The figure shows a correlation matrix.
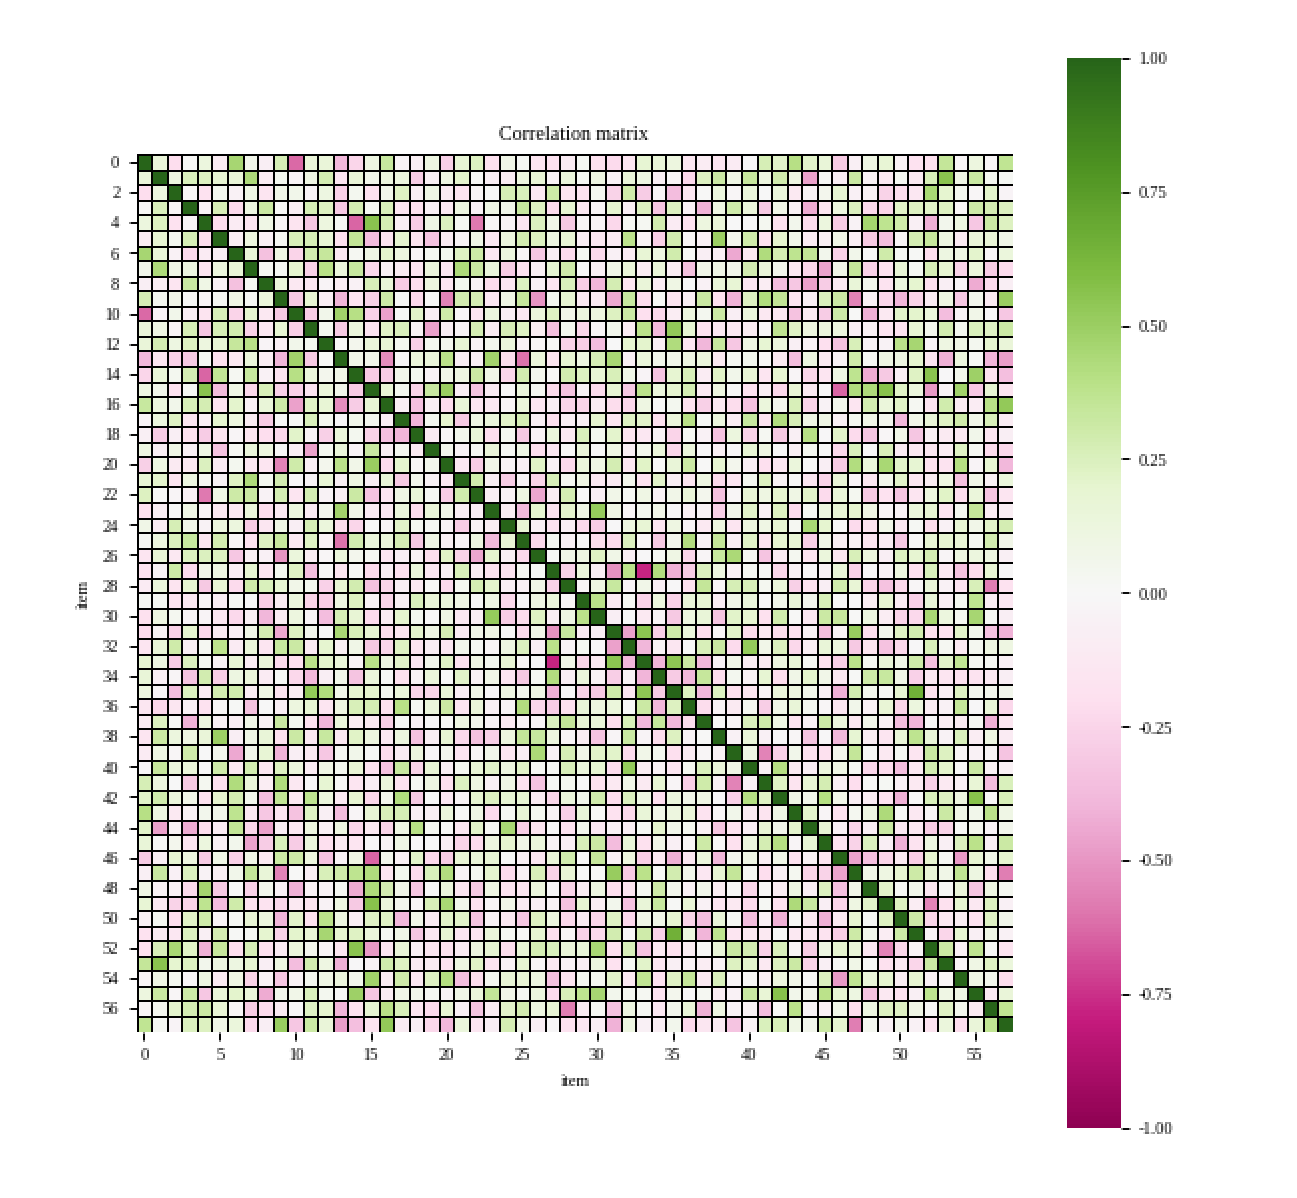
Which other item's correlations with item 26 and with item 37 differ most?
9
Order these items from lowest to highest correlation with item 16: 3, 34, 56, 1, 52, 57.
52, 34, 1, 3, 56, 57
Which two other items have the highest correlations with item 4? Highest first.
15, 48
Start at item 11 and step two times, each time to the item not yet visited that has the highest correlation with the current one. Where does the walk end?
51
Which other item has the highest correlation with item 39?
26
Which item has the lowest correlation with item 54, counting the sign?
46
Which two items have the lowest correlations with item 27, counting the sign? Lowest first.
33, 31
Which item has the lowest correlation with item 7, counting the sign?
45
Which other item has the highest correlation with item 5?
38
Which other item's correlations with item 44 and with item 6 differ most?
1
